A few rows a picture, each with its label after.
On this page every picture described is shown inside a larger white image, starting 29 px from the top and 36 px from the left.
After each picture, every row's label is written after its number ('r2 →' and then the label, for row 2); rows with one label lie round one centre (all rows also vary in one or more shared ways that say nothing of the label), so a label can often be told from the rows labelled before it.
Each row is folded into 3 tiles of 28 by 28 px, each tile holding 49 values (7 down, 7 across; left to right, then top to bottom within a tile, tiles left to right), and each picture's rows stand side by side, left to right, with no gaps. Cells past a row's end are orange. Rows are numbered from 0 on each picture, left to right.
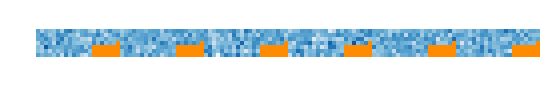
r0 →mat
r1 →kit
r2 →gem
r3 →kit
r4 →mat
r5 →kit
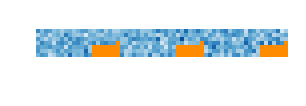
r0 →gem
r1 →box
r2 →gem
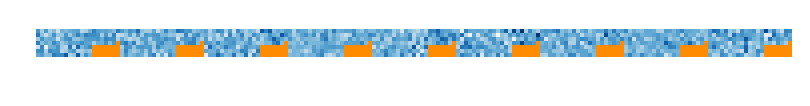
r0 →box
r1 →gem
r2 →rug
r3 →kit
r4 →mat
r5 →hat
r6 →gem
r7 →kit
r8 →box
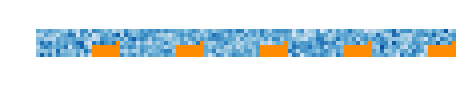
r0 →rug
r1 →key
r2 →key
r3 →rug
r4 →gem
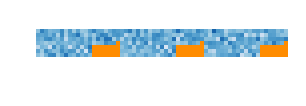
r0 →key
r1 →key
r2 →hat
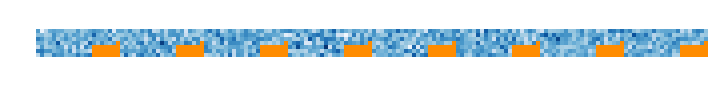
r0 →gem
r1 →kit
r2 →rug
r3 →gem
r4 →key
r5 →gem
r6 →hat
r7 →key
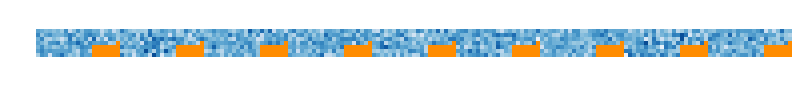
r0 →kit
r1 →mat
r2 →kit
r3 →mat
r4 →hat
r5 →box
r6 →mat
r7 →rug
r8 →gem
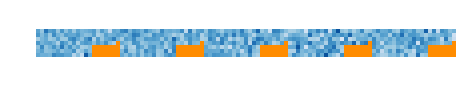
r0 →hat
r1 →key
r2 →hat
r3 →kit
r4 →gem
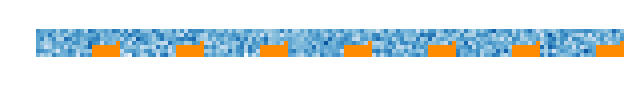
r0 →kit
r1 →gem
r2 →kit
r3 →gem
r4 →rug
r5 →box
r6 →key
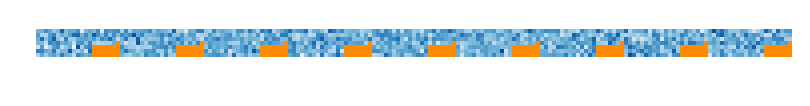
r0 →key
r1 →kit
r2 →box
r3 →gem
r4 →rug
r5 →mat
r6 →key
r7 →gem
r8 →rug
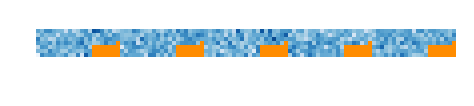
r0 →rug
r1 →mat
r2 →mat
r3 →rug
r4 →kit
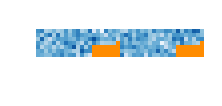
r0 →mat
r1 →hat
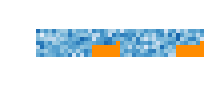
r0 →gem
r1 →hat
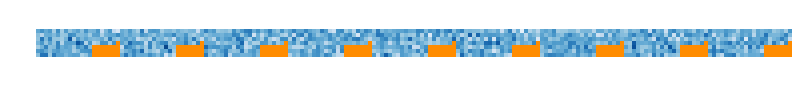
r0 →key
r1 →box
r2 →box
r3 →mat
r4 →key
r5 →mat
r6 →rug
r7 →kit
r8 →gem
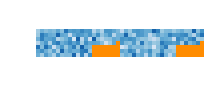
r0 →kit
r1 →gem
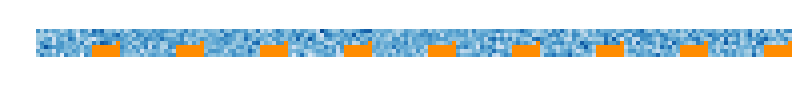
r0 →mat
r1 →gem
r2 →gem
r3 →mat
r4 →mat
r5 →hat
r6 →kit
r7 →gem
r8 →hat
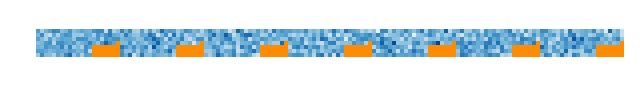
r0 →gem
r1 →box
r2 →box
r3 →key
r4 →hat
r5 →mat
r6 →mat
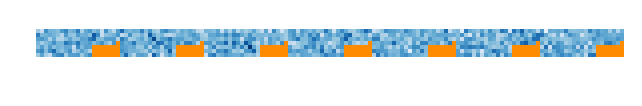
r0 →hat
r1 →gem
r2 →rug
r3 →mat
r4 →gem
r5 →hat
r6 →hat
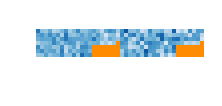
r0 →rug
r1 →mat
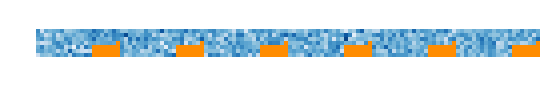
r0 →kit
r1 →hat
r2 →mat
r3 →hat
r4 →hat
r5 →mat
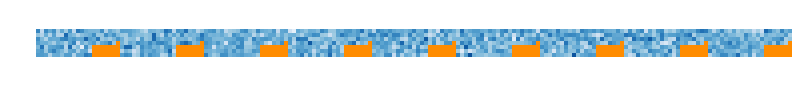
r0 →gem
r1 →kit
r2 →box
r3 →hat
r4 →hat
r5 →key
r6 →gem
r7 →mat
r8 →rug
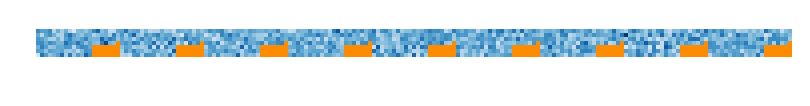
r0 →rug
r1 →rug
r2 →gem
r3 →kit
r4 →box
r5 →box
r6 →key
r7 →hat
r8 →rug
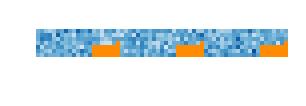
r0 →key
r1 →key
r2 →box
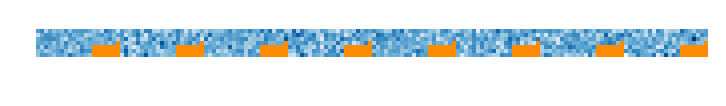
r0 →key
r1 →kit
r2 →kit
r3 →rug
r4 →key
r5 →hat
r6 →mat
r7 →rug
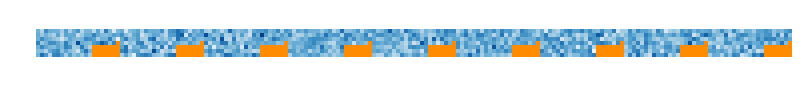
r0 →hat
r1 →kit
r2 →hat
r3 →mat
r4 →gem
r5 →box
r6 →hat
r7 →mat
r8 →kit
